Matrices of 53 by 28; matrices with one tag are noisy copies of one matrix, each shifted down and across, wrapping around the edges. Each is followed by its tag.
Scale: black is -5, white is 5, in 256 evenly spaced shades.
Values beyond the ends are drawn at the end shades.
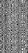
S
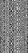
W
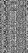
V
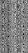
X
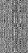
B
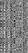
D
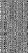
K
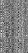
S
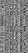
D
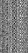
W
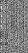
K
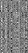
D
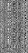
S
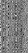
X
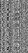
V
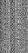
W
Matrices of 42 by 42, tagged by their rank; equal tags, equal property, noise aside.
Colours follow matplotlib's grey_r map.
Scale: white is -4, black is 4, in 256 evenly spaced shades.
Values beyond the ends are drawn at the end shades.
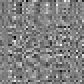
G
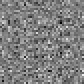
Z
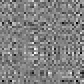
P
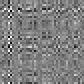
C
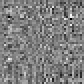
G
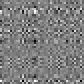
P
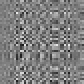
C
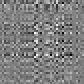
C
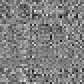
Z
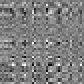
C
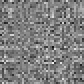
G
